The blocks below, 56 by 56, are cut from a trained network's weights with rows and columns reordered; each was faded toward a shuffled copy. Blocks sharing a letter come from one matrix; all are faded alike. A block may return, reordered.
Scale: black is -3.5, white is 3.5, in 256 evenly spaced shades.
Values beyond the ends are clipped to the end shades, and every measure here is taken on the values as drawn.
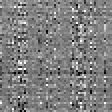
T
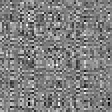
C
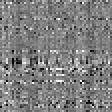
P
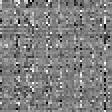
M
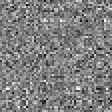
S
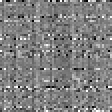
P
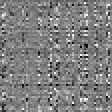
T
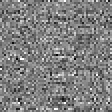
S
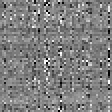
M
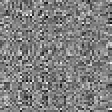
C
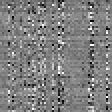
M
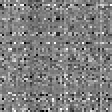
P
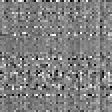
P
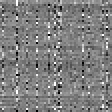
T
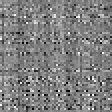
P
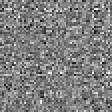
S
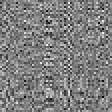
C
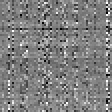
T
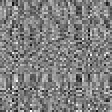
C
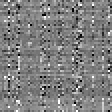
T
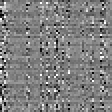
T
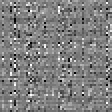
M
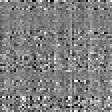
P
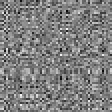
C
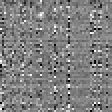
M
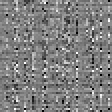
M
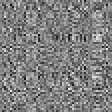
C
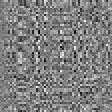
C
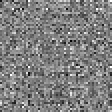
S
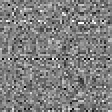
S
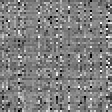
M
